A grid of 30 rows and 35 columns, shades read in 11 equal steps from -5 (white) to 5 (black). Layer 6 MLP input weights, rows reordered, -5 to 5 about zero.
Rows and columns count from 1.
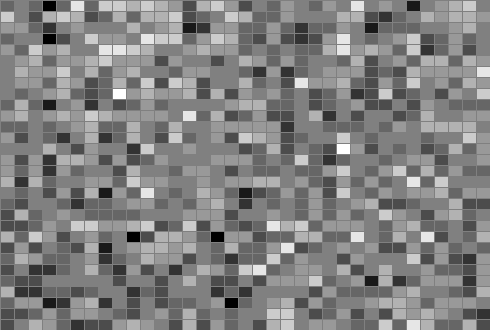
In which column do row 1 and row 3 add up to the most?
4
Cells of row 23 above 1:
7
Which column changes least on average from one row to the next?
15
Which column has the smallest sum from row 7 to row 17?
25
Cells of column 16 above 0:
6
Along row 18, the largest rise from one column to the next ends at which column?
8
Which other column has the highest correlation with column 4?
14
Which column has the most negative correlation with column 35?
21
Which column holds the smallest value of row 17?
30
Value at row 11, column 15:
1
